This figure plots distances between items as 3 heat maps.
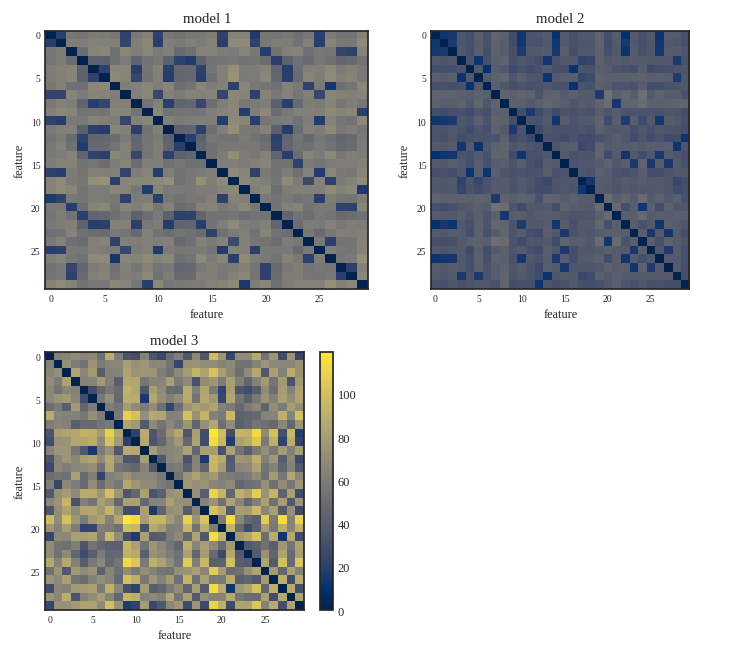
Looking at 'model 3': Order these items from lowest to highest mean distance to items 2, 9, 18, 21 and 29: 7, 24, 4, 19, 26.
4, 26, 7, 24, 19
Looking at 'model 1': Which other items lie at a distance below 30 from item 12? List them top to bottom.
3, 13, 21
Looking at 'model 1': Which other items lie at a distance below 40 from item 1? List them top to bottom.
0, 7, 10, 16, 19, 25
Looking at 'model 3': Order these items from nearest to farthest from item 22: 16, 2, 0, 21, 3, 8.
8, 2, 3, 0, 21, 16
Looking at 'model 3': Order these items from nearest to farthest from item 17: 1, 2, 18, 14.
18, 1, 14, 2
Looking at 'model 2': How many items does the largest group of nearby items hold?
7
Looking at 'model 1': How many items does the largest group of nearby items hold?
7
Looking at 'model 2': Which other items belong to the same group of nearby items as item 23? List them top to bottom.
15, 25, 27
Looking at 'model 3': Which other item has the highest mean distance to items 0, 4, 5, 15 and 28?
9
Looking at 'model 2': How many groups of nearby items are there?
10
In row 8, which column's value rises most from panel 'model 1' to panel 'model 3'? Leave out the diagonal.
14
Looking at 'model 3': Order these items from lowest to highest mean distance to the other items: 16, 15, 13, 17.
13, 15, 17, 16
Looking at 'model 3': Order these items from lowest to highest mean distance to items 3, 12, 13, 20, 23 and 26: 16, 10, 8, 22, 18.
8, 22, 18, 16, 10
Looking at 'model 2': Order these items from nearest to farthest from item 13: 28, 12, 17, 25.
28, 17, 12, 25
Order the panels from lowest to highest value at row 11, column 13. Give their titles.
model 2, model 1, model 3
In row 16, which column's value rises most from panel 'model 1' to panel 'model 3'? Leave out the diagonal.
19
